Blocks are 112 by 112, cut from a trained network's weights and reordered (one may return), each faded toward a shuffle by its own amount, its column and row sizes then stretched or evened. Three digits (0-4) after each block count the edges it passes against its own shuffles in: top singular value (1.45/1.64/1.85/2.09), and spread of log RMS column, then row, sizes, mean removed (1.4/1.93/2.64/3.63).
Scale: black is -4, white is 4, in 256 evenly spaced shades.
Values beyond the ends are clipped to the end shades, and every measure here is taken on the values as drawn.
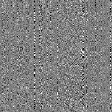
4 4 1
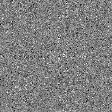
0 2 0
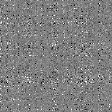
0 3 3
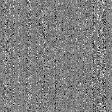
0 4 0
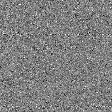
1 0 1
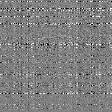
3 1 4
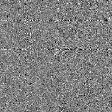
3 2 1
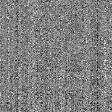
2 2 2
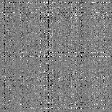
3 3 3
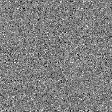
0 0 2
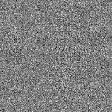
2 2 0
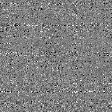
0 2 3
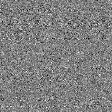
0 1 2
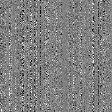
2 4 0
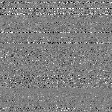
2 0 4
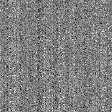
2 2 1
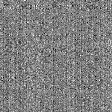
3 0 2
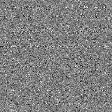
1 1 2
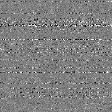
1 1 4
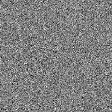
2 2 1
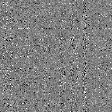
0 3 2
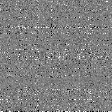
1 2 3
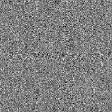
2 2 2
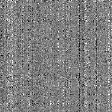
4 3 2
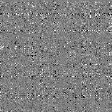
0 3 3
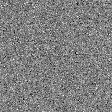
0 0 0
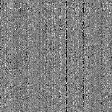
4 3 1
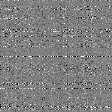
2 2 4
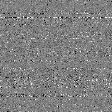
1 1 3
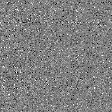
0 2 2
